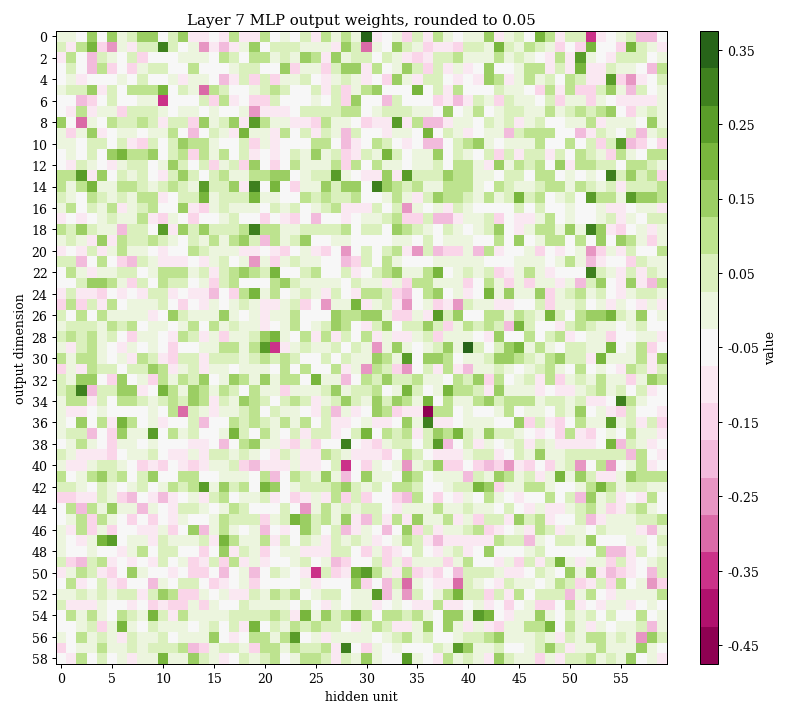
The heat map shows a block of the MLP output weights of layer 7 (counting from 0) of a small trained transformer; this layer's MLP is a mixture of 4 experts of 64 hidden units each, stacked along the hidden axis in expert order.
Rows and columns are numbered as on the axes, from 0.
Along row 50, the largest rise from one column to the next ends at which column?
26
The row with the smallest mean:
40
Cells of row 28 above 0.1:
3
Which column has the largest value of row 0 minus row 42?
30
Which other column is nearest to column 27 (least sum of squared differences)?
16
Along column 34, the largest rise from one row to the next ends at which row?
41
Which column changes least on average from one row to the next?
15
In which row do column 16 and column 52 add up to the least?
0
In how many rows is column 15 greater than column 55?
26
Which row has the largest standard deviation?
1
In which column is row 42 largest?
14
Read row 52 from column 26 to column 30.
0.05 0.05 -0.05 0 0
